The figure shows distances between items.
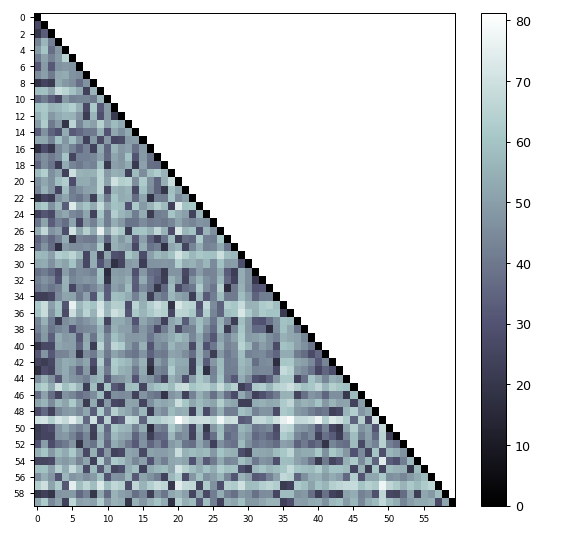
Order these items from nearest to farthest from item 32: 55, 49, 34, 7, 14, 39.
14, 34, 7, 39, 55, 49
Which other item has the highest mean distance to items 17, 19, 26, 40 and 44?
49
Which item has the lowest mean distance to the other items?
2
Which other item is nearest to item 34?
42
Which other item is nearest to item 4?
13
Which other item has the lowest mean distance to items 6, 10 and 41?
52
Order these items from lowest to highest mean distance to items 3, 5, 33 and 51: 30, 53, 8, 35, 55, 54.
8, 54, 30, 53, 55, 35
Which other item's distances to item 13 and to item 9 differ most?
26
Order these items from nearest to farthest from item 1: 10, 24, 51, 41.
51, 24, 10, 41
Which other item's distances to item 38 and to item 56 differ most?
20
